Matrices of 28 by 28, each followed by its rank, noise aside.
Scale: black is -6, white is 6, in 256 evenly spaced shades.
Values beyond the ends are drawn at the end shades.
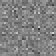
five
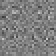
three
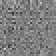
four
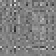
two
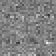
five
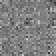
five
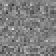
four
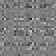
three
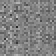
five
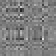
two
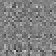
three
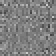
four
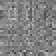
three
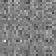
five
